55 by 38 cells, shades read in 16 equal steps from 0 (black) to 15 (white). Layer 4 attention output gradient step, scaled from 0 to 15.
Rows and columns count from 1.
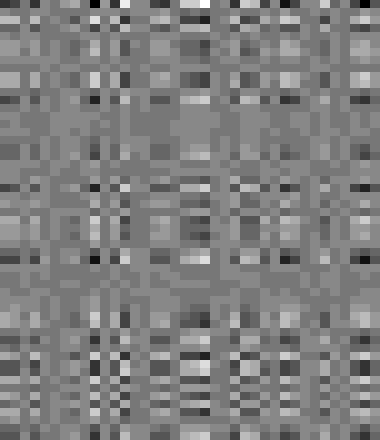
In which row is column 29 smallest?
1
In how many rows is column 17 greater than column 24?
8
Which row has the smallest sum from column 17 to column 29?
45
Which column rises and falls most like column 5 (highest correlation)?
32
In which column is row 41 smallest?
21
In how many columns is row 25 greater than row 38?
5
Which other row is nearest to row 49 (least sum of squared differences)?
12
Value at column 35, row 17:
7
